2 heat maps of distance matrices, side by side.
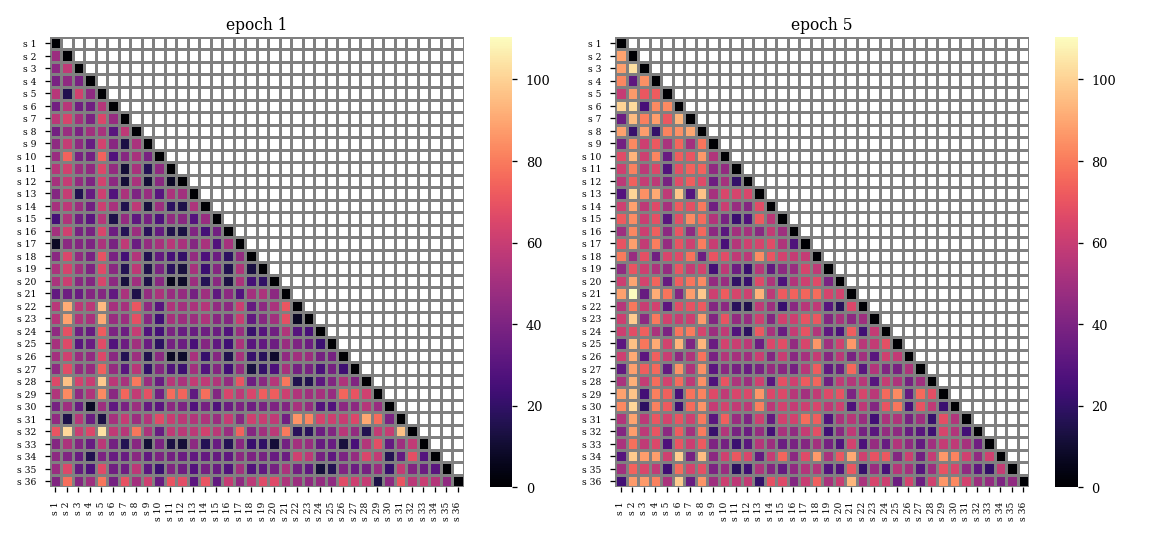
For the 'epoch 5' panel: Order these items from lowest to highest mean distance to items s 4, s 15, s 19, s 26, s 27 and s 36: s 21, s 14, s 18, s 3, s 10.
s 14, s 10, s 18, s 3, s 21
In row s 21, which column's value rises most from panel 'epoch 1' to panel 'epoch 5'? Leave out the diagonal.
s 8
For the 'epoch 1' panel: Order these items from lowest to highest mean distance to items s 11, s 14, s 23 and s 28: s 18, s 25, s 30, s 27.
s 18, s 27, s 25, s 30
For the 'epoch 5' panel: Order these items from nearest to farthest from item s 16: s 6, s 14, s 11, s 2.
s 11, s 14, s 6, s 2
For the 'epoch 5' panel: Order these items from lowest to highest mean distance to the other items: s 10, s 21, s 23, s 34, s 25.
s 23, s 10, s 25, s 34, s 21
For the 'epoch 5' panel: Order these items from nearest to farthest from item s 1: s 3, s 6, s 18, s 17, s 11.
s 11, s 17, s 18, s 3, s 6
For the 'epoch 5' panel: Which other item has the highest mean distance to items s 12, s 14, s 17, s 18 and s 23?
s 2
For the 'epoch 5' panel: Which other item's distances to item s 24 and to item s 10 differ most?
s 17
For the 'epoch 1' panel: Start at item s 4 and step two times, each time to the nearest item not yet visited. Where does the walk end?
s 34
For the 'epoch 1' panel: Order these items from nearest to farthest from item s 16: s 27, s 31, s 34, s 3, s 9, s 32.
s 9, s 27, s 34, s 3, s 32, s 31
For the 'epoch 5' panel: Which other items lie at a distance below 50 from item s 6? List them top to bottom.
s 3, s 21, s 26, s 29, s 30
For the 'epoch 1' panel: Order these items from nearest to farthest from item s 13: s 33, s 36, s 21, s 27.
s 36, s 21, s 33, s 27
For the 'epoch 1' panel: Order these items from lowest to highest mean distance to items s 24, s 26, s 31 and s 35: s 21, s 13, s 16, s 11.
s 16, s 11, s 13, s 21
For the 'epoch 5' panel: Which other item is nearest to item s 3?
s 30
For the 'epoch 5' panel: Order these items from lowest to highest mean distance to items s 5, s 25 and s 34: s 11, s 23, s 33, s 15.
s 33, s 11, s 15, s 23
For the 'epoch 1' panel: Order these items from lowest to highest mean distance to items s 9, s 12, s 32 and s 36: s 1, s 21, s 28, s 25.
s 25, s 28, s 1, s 21
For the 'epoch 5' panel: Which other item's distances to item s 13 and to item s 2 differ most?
s 8
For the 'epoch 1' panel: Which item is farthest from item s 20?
s 29
